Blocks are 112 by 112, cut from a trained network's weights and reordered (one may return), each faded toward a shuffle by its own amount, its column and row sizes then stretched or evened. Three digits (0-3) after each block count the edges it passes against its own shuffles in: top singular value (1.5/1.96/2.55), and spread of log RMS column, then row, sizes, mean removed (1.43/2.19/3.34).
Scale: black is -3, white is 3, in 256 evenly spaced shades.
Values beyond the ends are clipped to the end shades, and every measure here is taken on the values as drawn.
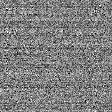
1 1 1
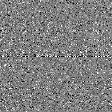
1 0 2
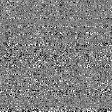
0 1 3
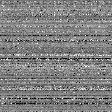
3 0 3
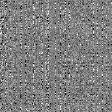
0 3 1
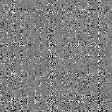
1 3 2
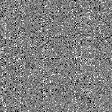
1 2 1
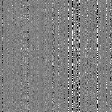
2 3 0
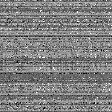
3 1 2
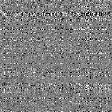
2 2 3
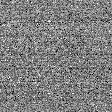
0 0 1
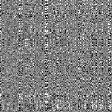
3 3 2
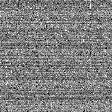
2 1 0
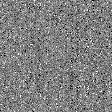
0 1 0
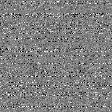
0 0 3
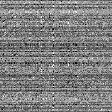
3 2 1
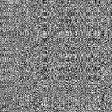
3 2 0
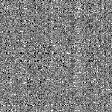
1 0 2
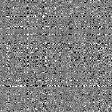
2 2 3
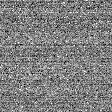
1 0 1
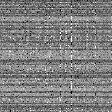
3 2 0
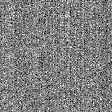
1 0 0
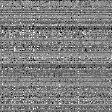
3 2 2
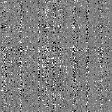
0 3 2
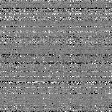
2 2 3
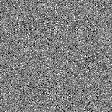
1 0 0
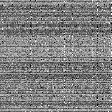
3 2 0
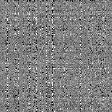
1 3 1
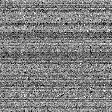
3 1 1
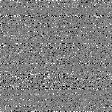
1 0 3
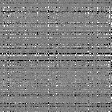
3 2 3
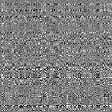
3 1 3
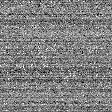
2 0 1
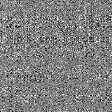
1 0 2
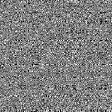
2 1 2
